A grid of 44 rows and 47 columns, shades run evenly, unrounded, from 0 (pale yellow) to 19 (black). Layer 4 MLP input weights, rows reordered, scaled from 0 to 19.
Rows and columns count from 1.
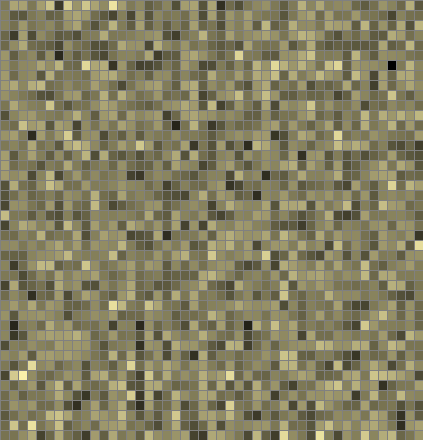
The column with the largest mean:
16
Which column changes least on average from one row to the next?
42
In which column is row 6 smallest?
27
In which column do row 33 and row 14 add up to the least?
8
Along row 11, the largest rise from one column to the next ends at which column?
25
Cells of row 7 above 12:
7
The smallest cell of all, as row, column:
38, 3
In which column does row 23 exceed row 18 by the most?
34
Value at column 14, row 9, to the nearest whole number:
13
